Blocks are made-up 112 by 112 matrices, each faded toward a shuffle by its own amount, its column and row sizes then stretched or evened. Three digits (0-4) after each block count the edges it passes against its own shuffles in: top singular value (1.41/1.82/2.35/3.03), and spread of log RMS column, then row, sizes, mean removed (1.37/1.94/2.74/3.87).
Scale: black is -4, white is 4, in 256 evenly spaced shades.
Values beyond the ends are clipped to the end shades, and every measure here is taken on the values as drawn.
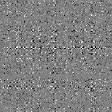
3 2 3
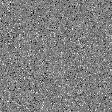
0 1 0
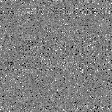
2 1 2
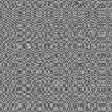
4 2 2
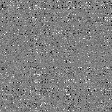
1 2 3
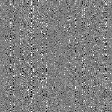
3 3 0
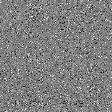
1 1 1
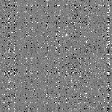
3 3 2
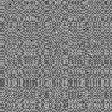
4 0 1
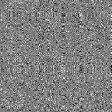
3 2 0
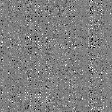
0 3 2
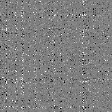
1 3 2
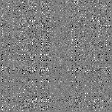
2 3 3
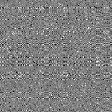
4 1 3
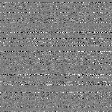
1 1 4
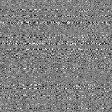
3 0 4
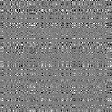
4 3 4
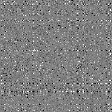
3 2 3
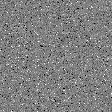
1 0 0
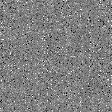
0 2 0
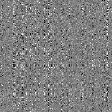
3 3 1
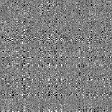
3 3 3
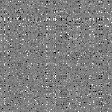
3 2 2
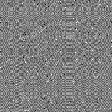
4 0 0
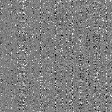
3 3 0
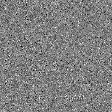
1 1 1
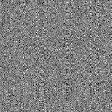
3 2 0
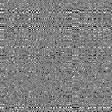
4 1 3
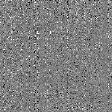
0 3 2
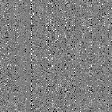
3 3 1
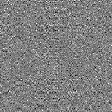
3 1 1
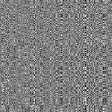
4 4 0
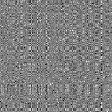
4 3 1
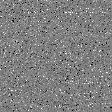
0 1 1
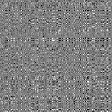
4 3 3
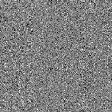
2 2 0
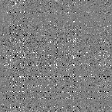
2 3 3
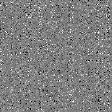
0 3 2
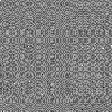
4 0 0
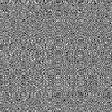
4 0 2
